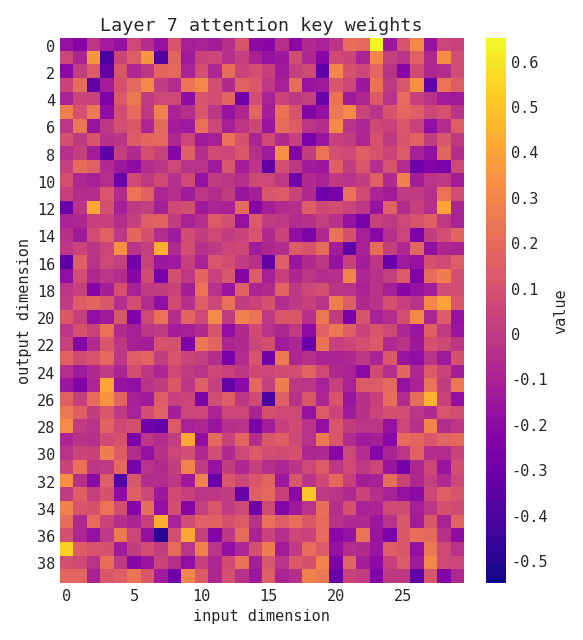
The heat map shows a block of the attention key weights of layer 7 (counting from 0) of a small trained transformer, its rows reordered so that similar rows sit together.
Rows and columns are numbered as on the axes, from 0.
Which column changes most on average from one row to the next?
7
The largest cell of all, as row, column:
0, 23
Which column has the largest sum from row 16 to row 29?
27
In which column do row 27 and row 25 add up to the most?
3
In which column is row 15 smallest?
21
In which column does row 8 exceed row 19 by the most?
16
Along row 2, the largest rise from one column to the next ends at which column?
20
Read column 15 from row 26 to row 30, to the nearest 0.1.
-0.4 0.1 -0.1 0.1 0.1
